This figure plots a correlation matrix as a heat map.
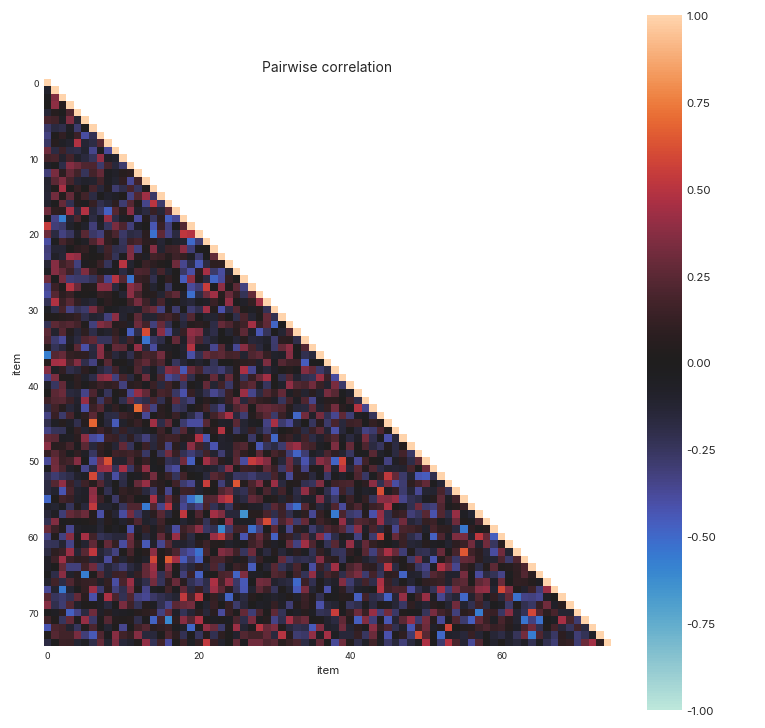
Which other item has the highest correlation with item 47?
20
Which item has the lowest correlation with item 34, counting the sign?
13
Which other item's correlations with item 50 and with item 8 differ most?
74
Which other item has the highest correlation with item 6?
45
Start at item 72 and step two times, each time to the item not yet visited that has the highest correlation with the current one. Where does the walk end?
25
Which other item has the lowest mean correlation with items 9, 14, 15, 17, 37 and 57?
70
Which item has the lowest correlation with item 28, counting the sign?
19
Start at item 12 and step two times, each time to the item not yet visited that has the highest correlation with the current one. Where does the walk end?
41
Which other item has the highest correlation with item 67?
60
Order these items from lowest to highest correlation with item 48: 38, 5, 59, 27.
27, 59, 5, 38
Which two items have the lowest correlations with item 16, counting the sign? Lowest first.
71, 18
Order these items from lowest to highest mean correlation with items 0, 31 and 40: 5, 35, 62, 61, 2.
62, 5, 61, 2, 35
